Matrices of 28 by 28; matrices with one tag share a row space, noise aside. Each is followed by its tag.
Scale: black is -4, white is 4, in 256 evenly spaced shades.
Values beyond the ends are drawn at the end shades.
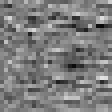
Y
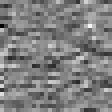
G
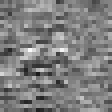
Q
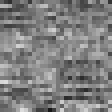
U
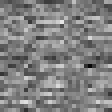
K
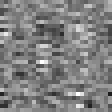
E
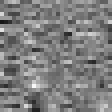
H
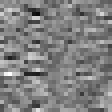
H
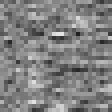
Y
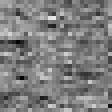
U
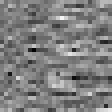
Y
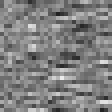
Y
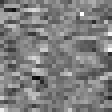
H
